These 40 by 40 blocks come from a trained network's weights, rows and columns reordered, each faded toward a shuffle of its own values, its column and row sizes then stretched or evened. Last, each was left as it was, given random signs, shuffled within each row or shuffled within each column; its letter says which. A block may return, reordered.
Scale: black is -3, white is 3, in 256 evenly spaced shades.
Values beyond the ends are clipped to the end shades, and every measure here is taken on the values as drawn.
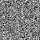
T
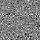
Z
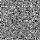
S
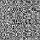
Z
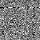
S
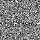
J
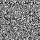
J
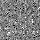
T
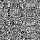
Z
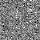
T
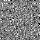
S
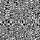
Z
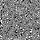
T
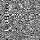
Z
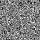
T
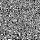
J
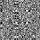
Z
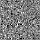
S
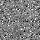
J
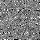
J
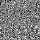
S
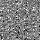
T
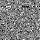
J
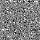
S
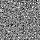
J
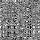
Z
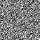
T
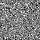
J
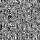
Z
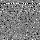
J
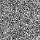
T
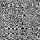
Z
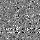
S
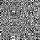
Z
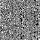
T
